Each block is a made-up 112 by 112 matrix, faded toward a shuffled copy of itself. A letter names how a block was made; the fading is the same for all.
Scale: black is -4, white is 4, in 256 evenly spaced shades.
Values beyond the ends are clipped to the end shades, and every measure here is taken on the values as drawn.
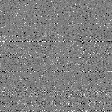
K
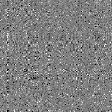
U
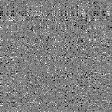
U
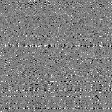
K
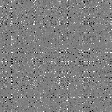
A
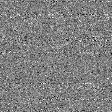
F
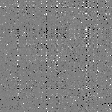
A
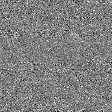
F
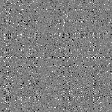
U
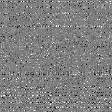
K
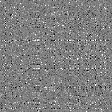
U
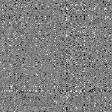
U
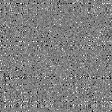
K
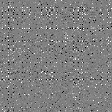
A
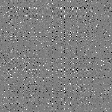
A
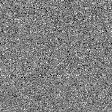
F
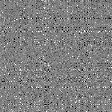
U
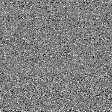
F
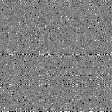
K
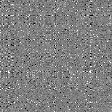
U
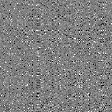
U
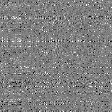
K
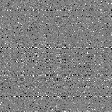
K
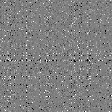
A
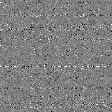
K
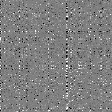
A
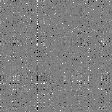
A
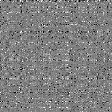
K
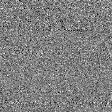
F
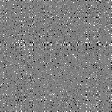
A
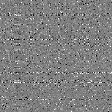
K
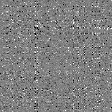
U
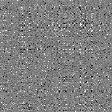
U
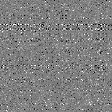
K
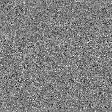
F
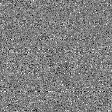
F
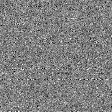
F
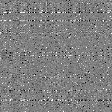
K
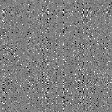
U
